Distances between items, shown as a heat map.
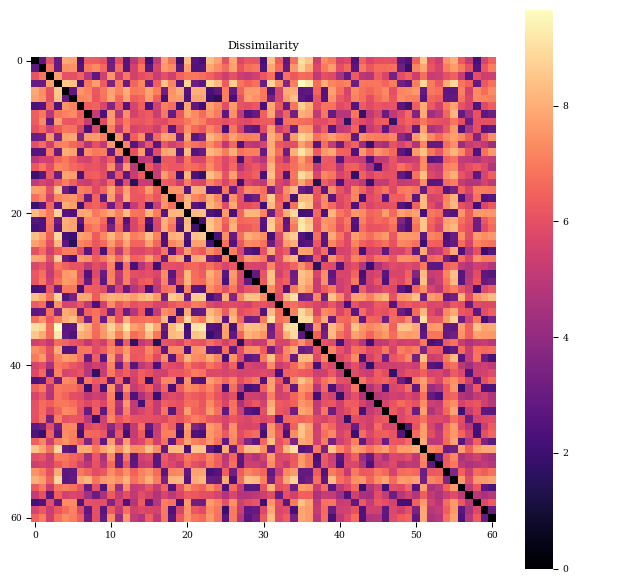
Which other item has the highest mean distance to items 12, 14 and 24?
34
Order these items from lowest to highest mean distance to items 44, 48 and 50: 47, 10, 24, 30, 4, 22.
30, 22, 47, 10, 24, 4
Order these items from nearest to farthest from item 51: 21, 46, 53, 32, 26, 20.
20, 26, 32, 53, 46, 21
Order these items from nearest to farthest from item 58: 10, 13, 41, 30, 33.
30, 33, 10, 13, 41
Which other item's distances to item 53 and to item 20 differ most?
35
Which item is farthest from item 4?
3
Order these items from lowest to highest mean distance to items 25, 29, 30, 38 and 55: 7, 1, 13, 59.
59, 7, 13, 1
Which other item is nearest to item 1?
49
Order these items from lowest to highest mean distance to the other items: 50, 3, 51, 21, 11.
11, 50, 21, 3, 51
